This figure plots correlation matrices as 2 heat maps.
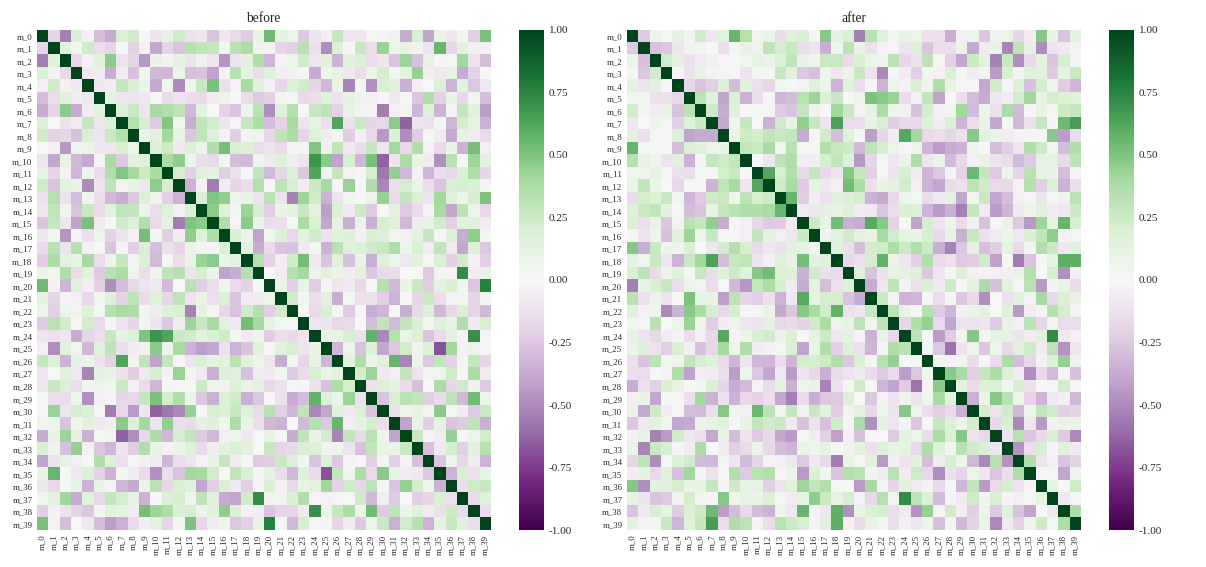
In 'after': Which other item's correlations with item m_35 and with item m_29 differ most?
m_27
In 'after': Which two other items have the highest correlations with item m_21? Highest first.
m_15, m_5
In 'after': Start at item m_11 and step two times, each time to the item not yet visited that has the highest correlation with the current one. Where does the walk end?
m_19
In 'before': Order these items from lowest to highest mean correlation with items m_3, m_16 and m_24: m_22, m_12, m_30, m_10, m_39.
m_22, m_30, m_39, m_12, m_10
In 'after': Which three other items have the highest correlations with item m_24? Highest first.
m_37, m_8, m_30
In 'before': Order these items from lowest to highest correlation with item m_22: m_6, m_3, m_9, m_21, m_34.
m_9, m_3, m_34, m_21, m_6
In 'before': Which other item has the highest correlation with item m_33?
m_3
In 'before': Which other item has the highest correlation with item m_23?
m_18
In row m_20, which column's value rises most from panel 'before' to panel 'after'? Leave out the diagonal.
m_31
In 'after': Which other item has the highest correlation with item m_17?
m_0
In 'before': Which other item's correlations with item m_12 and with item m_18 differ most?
m_15
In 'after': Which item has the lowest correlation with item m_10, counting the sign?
m_20
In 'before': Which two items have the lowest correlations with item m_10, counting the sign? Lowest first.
m_30, m_35
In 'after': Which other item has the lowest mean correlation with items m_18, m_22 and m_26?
m_34
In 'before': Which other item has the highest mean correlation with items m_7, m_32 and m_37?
m_19
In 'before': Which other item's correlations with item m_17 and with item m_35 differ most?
m_37
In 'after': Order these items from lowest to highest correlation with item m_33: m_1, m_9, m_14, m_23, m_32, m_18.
m_1, m_14, m_9, m_32, m_18, m_23
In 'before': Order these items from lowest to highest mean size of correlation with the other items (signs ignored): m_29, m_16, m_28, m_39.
m_28, m_16, m_39, m_29
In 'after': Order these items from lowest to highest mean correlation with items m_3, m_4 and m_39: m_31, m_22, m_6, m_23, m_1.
m_22, m_1, m_31, m_23, m_6
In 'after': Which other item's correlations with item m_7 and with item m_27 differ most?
m_39
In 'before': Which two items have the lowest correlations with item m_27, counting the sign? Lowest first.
m_4, m_15
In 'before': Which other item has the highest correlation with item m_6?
m_2
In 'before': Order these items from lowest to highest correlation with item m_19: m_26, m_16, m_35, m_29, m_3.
m_16, m_29, m_3, m_35, m_26
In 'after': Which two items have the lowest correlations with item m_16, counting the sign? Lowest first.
m_29, m_3
